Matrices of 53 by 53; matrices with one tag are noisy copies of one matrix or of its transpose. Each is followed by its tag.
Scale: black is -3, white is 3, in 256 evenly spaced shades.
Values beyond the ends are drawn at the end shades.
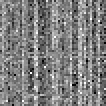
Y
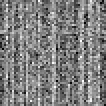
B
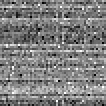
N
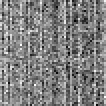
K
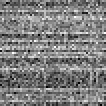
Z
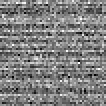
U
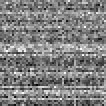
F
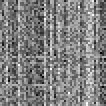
N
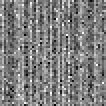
U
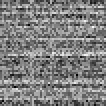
B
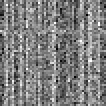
B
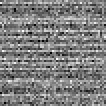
U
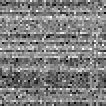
Z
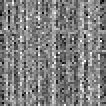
B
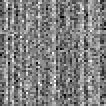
B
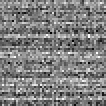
Y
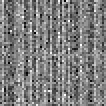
U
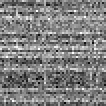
Z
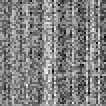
F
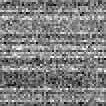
Z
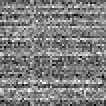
B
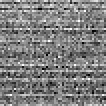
K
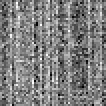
Z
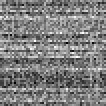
Z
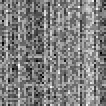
N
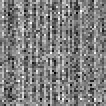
U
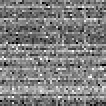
N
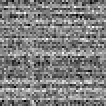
B
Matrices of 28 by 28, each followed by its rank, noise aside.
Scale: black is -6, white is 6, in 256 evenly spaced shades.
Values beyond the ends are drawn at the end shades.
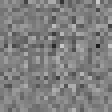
three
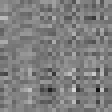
two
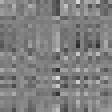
two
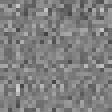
four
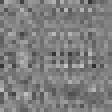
three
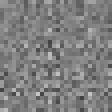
four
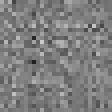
five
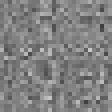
five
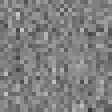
five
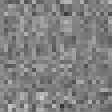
four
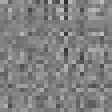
three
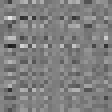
two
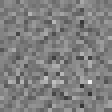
five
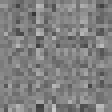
two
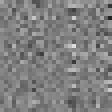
four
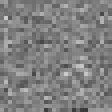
four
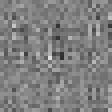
four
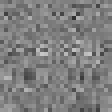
four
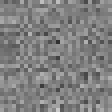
three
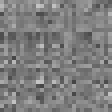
three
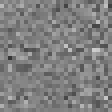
five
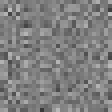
three
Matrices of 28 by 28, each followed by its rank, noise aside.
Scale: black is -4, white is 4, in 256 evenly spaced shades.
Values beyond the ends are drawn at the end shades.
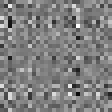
three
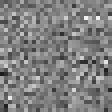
six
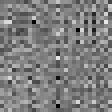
four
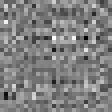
three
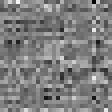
four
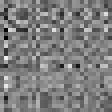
three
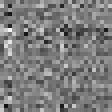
six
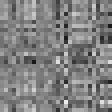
two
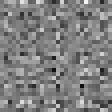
four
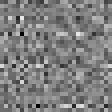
three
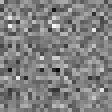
five
